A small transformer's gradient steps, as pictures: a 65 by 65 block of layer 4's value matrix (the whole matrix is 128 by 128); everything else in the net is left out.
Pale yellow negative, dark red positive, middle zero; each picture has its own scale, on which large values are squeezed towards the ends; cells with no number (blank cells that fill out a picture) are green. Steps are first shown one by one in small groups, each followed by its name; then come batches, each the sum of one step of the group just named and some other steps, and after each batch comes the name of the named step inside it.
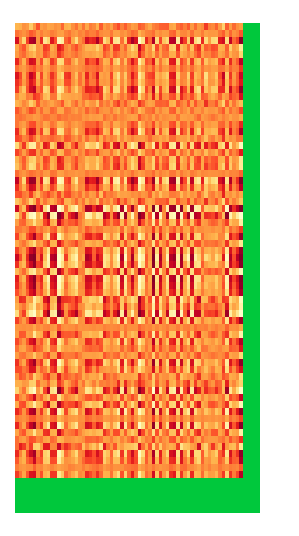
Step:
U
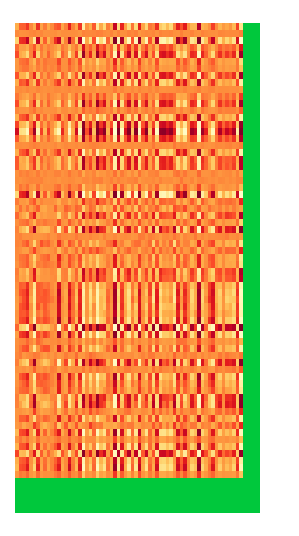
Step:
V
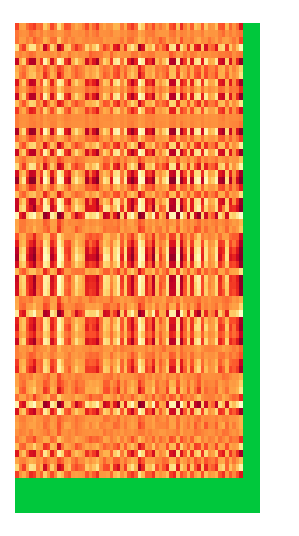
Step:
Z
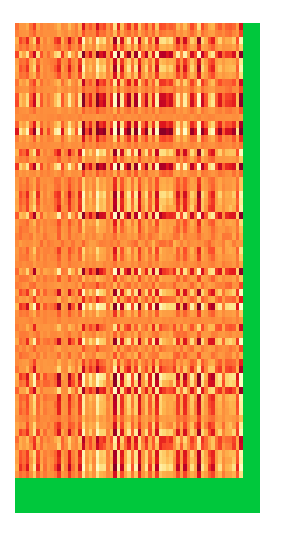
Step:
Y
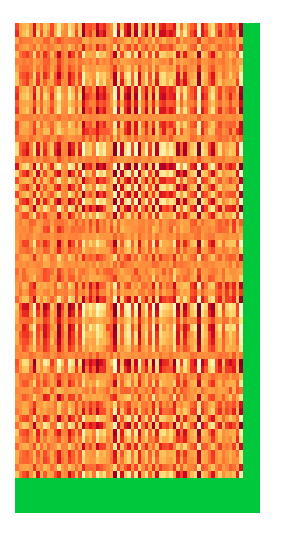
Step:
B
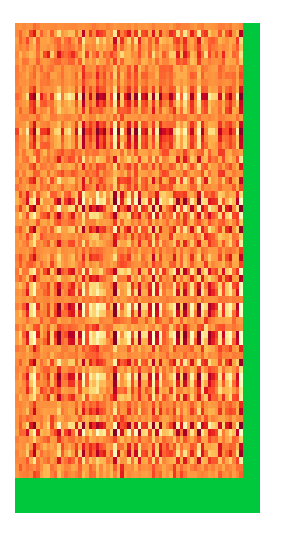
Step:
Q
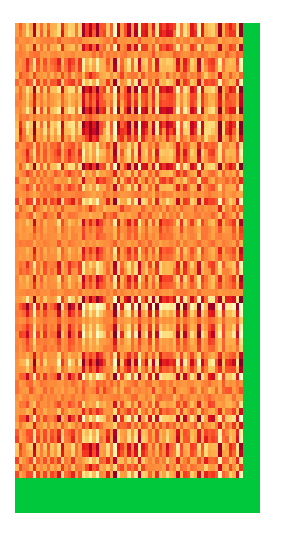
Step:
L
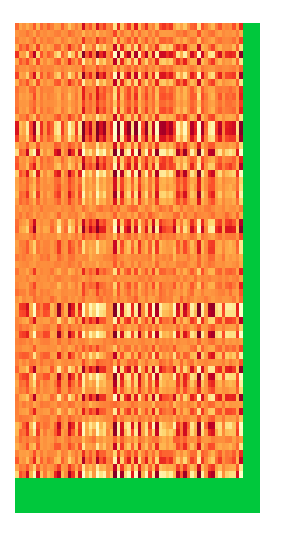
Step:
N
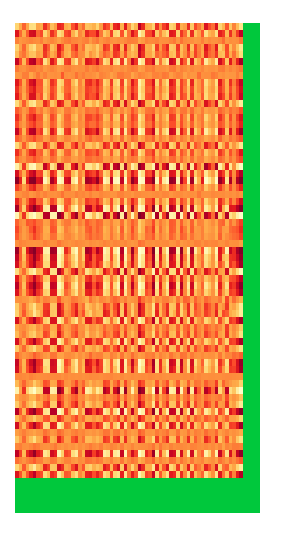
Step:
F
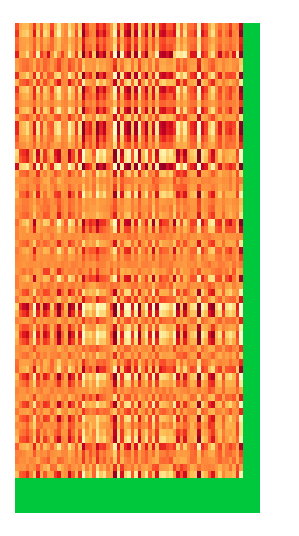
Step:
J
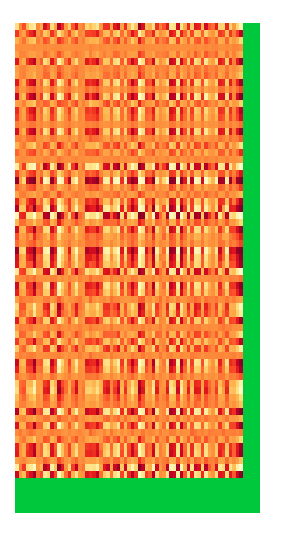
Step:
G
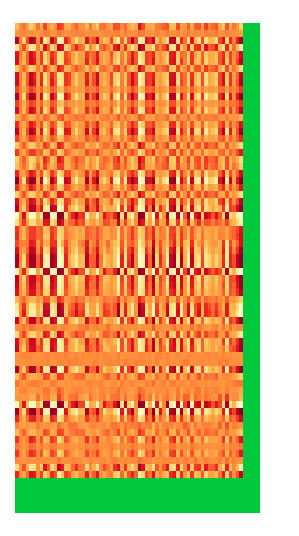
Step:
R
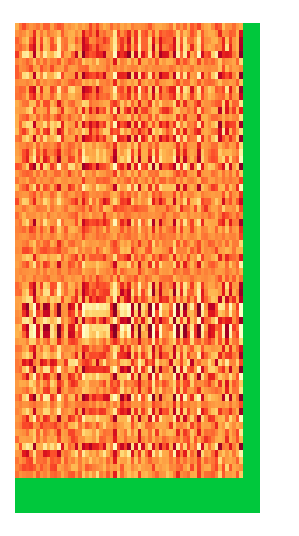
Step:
L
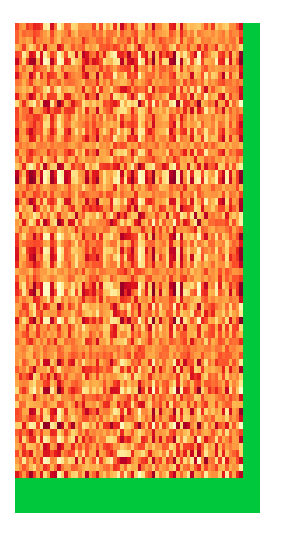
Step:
Z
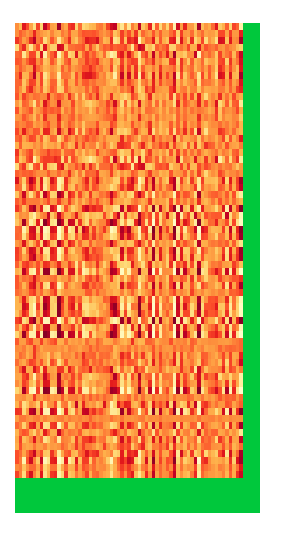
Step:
U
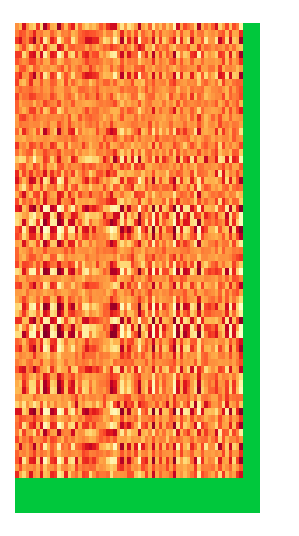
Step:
R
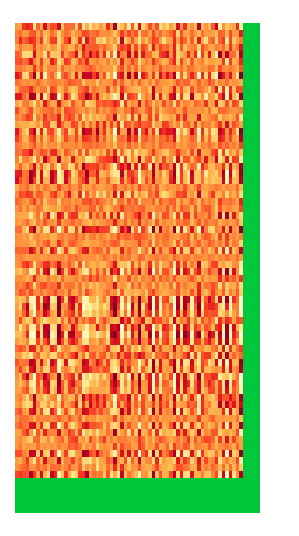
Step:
V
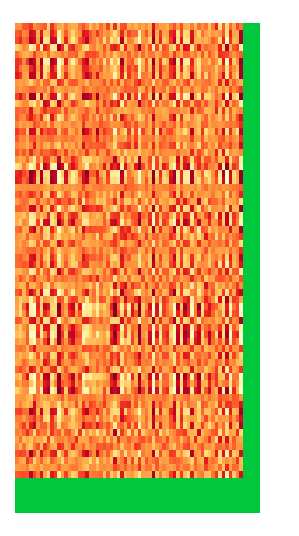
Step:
Q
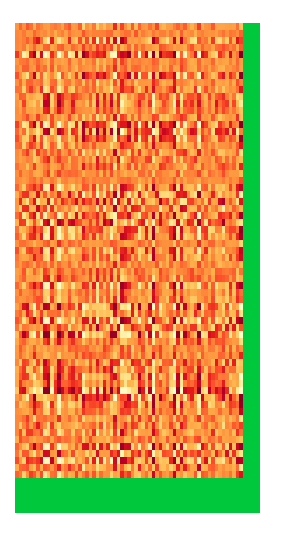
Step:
V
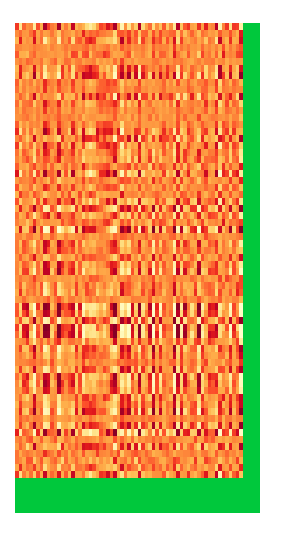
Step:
Q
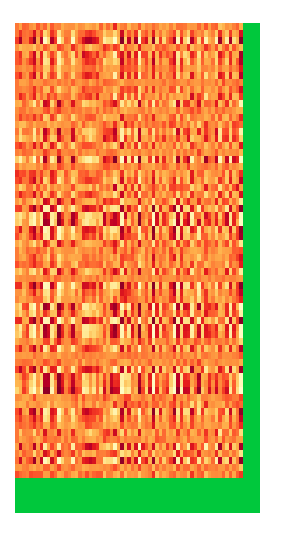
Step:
U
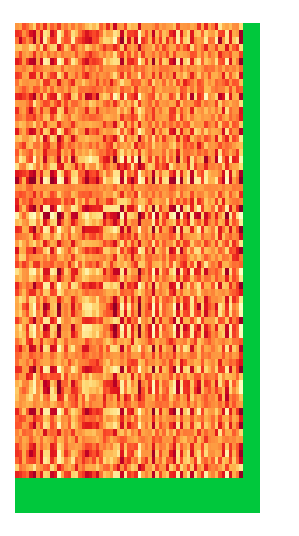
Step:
G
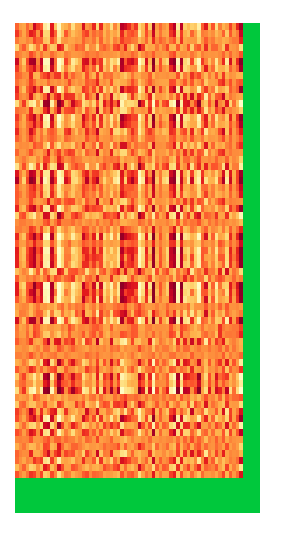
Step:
Z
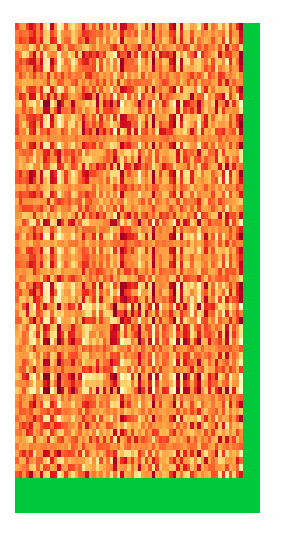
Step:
Y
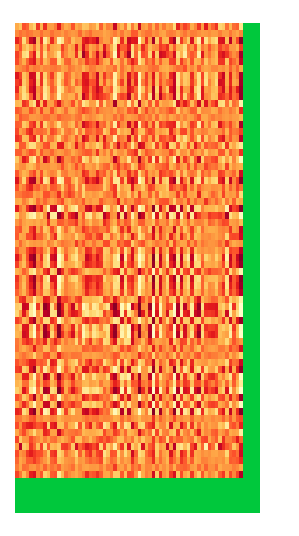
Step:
U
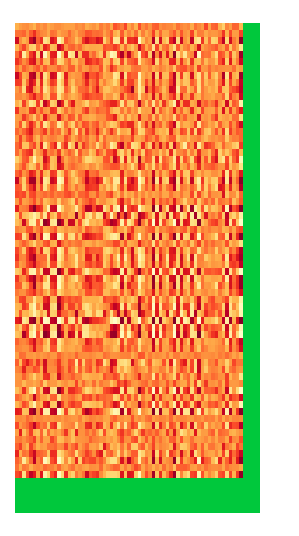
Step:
U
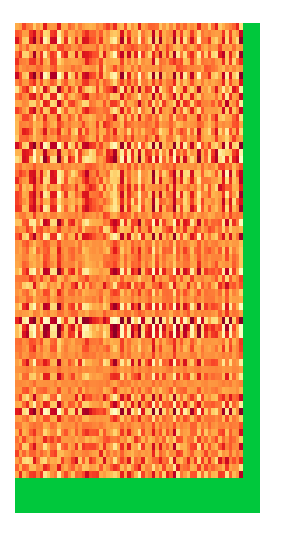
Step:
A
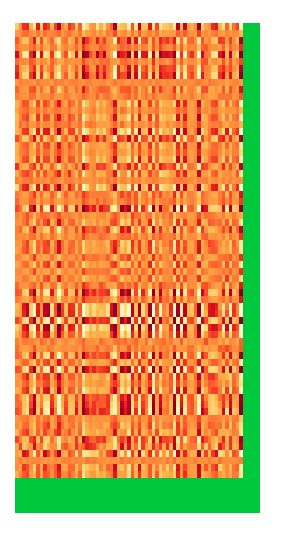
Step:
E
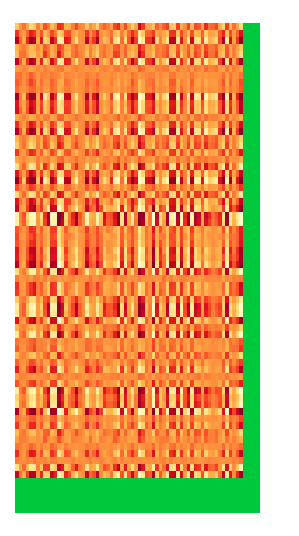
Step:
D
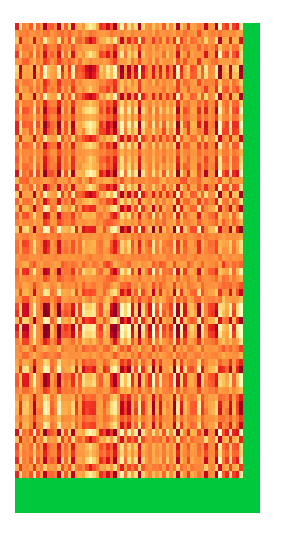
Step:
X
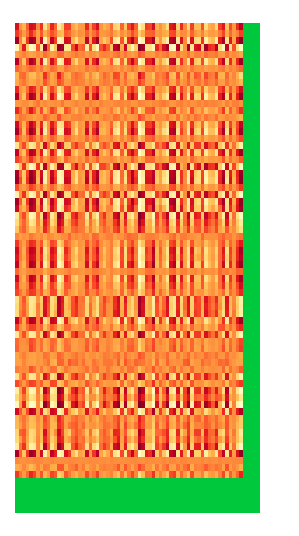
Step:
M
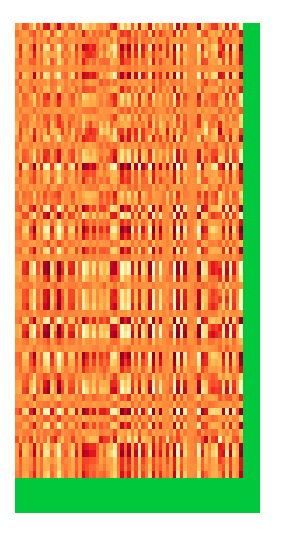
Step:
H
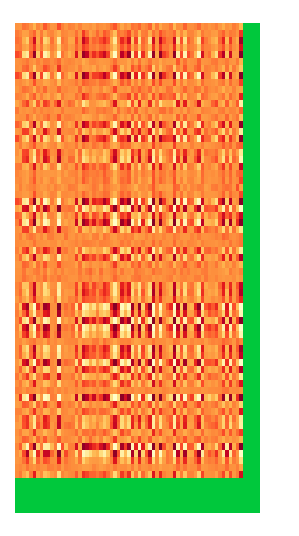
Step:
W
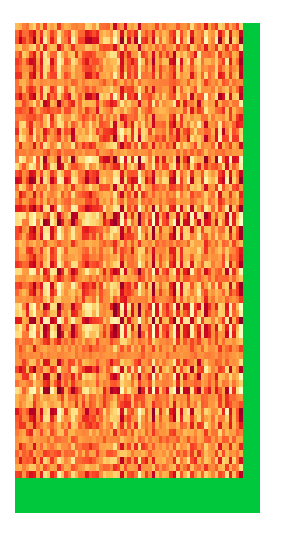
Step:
D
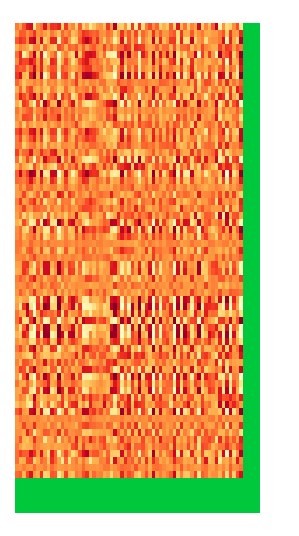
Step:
H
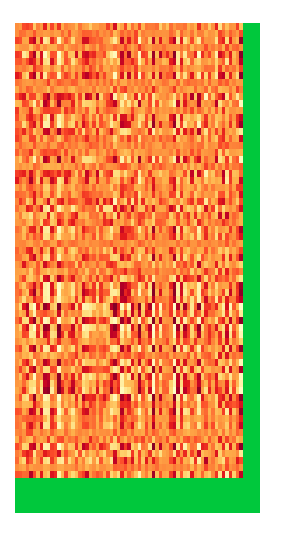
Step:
W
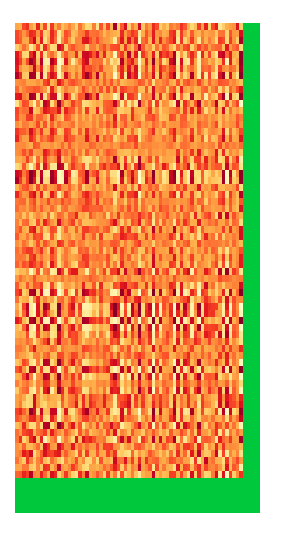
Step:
E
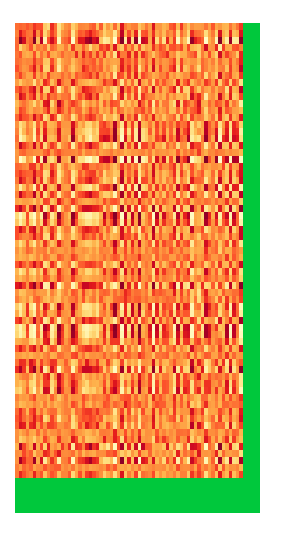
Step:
E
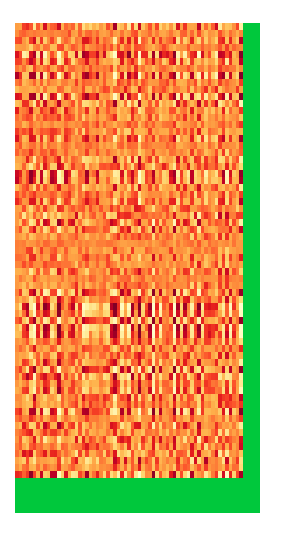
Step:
E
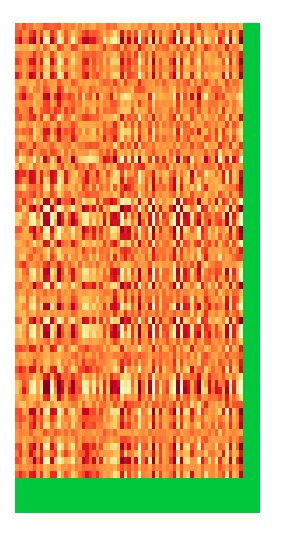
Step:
H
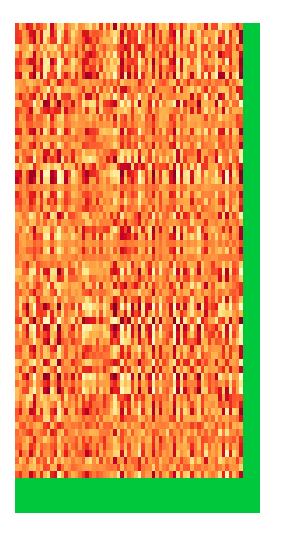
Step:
H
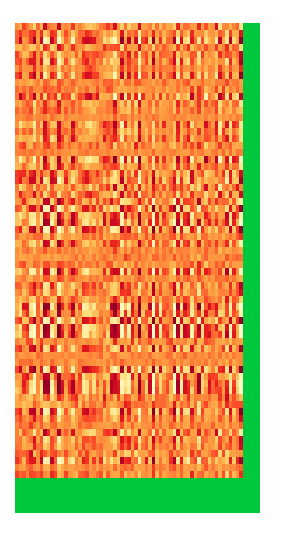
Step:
X
